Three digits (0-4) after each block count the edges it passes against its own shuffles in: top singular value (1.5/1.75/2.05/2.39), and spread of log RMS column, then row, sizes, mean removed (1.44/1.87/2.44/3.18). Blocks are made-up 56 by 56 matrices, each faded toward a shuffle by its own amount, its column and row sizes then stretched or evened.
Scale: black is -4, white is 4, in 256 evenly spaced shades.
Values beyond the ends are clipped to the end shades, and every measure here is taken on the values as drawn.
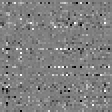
0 1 3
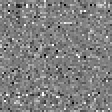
1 0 2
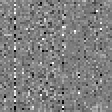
2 3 0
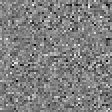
0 1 2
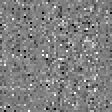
0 2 0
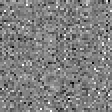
2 0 0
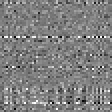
4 0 3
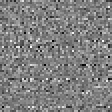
0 0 3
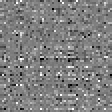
3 2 3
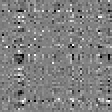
3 3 3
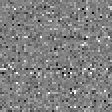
1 0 2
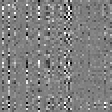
4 4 2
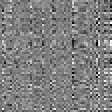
4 4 2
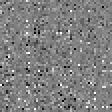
0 2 1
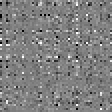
3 3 3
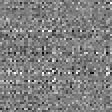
3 1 3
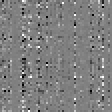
2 4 1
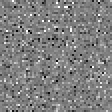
0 1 2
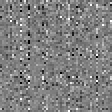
2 3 1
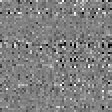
3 2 3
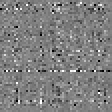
2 2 3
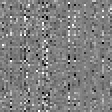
3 4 0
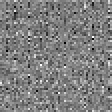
2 3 0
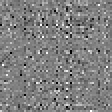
3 2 2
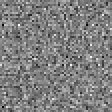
2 1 1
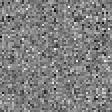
1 2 0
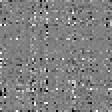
0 3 3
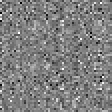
3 2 1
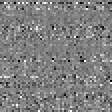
0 0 3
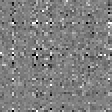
3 2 2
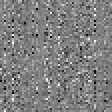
0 3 0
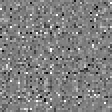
2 1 1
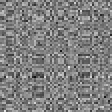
4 0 3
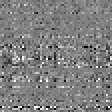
3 1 4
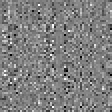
3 3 1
